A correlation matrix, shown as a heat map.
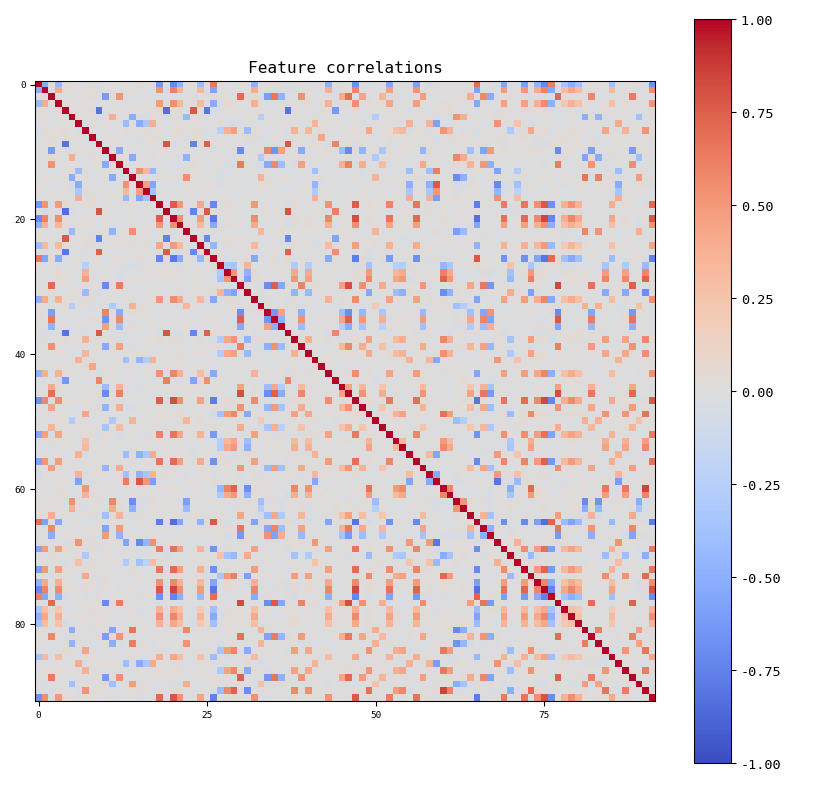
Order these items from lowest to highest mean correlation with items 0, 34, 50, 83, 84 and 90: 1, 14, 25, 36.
1, 25, 36, 14
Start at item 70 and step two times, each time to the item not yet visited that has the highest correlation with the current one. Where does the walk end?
27
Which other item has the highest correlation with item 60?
90
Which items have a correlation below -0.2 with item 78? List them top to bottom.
0, 26, 65, 76
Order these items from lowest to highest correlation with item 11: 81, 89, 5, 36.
81, 89, 36, 5
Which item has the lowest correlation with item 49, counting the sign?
31
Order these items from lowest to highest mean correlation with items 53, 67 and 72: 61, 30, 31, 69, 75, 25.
30, 31, 25, 61, 69, 75
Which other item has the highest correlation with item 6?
68
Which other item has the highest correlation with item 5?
62
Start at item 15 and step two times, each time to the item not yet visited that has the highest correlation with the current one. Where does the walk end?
13
